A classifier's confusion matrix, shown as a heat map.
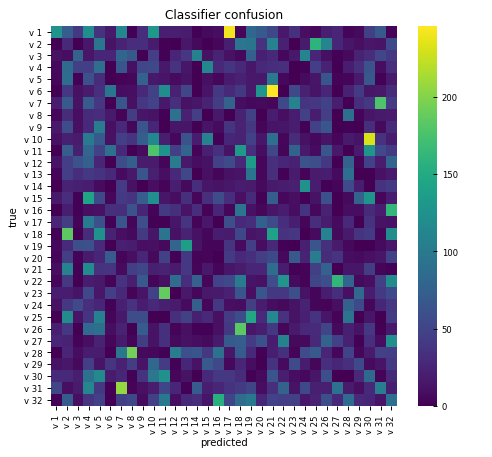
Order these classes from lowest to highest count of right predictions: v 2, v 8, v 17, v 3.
v 2, v 8, v 17, v 3
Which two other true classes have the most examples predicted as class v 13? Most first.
v 19, v 11
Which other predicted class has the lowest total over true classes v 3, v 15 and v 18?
v 27
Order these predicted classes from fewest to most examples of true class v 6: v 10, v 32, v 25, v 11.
v 25, v 32, v 10, v 11
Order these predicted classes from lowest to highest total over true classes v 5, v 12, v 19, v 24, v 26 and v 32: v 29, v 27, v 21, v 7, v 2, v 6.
v 6, v 27, v 29, v 7, v 21, v 2
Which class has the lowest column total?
v 1
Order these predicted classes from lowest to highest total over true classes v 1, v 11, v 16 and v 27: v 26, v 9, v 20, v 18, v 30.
v 9, v 20, v 26, v 30, v 18
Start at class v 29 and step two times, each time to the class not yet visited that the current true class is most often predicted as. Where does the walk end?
v 30
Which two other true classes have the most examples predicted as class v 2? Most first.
v 18, v 25
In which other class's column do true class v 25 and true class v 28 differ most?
v 8
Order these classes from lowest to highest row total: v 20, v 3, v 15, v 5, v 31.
v 5, v 20, v 3, v 15, v 31
